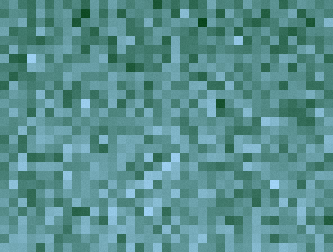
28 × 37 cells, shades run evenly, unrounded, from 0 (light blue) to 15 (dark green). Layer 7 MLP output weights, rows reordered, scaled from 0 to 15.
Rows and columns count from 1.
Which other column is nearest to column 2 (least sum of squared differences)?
22
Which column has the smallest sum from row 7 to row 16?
5
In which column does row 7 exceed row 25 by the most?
13
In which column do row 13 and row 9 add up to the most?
4
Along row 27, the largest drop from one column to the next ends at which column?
15
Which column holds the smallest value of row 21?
31
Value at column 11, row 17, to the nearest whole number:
9
